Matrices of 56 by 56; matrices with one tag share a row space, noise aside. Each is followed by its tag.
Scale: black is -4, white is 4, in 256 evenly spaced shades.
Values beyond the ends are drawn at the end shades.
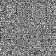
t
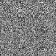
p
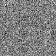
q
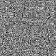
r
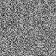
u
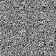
p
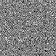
q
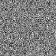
r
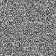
r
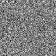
u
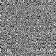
t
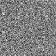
u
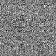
p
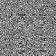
p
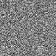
u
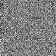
t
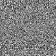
r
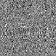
q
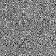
q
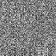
u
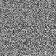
q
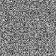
r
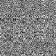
p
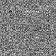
r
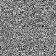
p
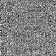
t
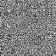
t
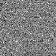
r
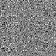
u
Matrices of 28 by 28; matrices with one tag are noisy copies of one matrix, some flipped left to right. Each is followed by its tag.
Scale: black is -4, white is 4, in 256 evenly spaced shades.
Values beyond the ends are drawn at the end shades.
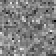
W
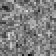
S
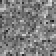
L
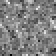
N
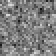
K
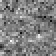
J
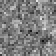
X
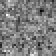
K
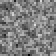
S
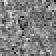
L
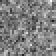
L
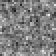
K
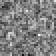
S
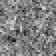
X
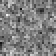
K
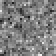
W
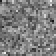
L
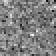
L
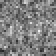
N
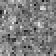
X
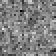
N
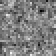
K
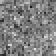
W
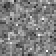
S
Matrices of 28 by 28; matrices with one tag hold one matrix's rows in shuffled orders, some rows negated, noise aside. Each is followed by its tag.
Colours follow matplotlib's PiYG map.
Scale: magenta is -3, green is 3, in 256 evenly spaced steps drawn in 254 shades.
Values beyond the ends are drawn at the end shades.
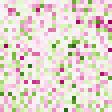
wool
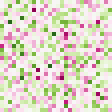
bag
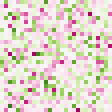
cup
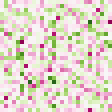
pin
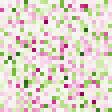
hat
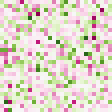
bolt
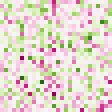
pin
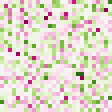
hat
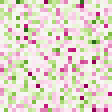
hat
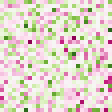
wool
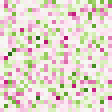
bolt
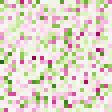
bag
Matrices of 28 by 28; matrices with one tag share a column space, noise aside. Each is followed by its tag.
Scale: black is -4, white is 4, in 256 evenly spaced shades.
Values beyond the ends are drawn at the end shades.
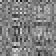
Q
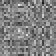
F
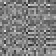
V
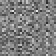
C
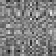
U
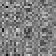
F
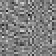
C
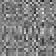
Q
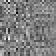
Q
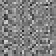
V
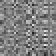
V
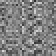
V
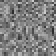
Q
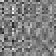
Q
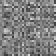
F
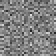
C
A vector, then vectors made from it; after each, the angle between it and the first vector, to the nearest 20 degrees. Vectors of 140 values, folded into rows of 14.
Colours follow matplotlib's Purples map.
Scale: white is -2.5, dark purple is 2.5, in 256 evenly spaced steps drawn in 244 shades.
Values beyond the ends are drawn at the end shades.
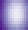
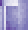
80 degrees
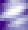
40 degrees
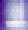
40 degrees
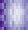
20 degrees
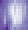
20 degrees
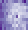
40 degrees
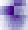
140 degrees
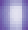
20 degrees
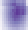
160 degrees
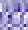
100 degrees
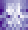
40 degrees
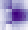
140 degrees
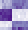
80 degrees
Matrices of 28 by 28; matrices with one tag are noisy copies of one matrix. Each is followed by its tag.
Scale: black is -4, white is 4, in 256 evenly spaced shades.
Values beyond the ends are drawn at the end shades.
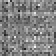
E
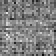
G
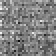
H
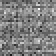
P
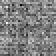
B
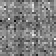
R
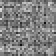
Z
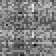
R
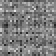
Z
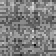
R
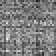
G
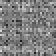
Z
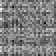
Z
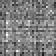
G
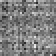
E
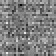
B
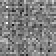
B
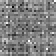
B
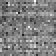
E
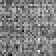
P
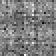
R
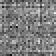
P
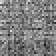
H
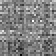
H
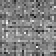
G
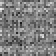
Z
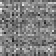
Z
